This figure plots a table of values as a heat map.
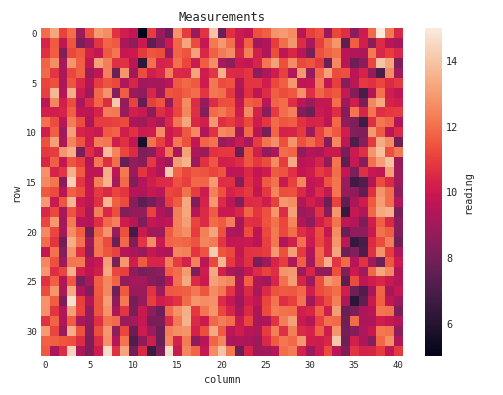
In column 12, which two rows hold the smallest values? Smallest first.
32, 1
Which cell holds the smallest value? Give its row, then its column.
0, 11
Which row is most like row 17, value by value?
24
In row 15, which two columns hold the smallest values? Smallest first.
35, 36
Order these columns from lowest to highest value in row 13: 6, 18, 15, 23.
18, 23, 6, 15
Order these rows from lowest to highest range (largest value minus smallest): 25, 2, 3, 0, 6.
2, 25, 6, 3, 0
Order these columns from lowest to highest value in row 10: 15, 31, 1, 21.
15, 31, 1, 21
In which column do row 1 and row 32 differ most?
14
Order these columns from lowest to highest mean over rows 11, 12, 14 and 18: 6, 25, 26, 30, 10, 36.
10, 36, 30, 25, 6, 26
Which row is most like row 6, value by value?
26
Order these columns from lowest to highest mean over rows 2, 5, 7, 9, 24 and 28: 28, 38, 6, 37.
6, 37, 28, 38
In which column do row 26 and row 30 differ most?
39
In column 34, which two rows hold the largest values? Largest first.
23, 4
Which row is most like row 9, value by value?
16
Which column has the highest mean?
3
